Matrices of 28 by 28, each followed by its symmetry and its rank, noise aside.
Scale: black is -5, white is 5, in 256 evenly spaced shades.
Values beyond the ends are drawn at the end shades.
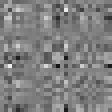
symmetric, rank two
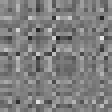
symmetric, rank two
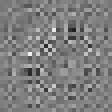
symmetric, rank three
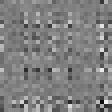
no symmetry, rank two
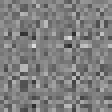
no symmetry, rank three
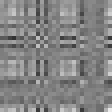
symmetric, rank one
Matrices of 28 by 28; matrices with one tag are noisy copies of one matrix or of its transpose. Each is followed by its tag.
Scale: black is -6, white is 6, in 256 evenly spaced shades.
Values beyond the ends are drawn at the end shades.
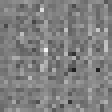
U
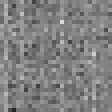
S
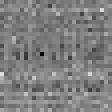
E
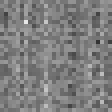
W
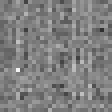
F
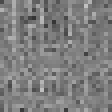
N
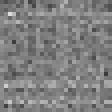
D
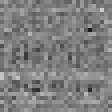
E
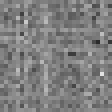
W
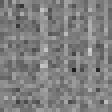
U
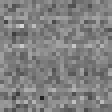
W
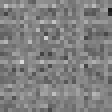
S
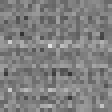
U
